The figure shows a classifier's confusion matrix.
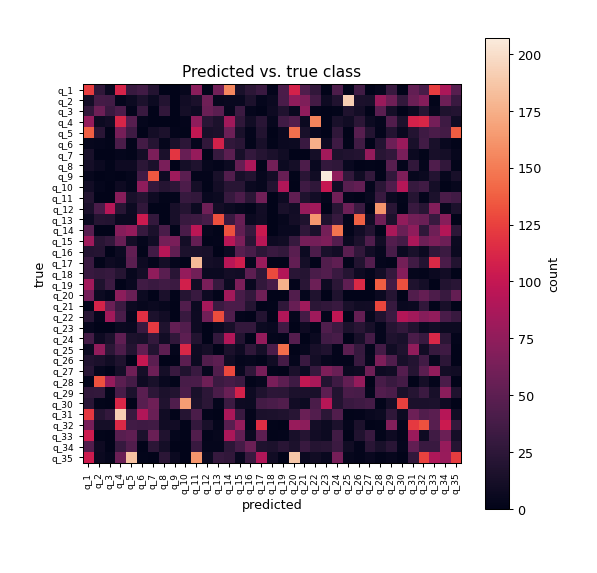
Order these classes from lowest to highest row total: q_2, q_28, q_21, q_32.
q_21, q_2, q_28, q_32
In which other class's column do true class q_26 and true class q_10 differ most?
q_23
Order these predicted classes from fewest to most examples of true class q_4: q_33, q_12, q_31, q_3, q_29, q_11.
q_3, q_12, q_29, q_33, q_11, q_31
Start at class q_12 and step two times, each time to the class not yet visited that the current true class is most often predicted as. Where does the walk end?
q_2
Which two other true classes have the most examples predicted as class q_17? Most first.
q_32, q_14
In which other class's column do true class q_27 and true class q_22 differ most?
q_6
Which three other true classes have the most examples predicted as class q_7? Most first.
q_9, q_23, q_18
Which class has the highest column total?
q_14
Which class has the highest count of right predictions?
q_19
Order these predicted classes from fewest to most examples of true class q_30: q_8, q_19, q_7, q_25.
q_8, q_25, q_19, q_7
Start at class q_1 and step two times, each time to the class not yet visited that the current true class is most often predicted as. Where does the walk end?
q_24
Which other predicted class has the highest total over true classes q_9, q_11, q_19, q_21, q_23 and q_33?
q_7
